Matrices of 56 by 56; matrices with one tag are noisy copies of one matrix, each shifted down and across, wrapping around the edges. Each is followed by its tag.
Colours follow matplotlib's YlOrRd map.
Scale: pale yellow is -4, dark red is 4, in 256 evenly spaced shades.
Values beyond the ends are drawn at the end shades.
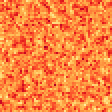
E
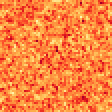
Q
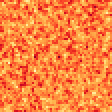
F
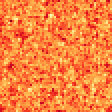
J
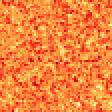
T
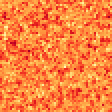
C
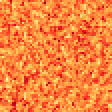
F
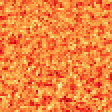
C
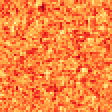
J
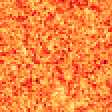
T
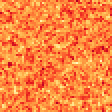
Q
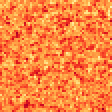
J
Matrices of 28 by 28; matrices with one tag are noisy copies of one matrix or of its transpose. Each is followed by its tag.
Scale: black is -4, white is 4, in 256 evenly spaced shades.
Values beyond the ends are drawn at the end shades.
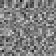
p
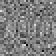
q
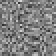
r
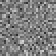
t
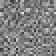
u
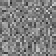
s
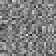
u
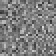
u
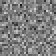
p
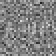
q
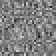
r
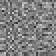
s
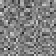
u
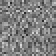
s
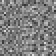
q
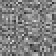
r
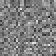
u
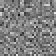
u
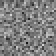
p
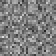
p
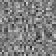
r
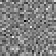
t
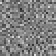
t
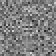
q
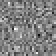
r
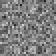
p
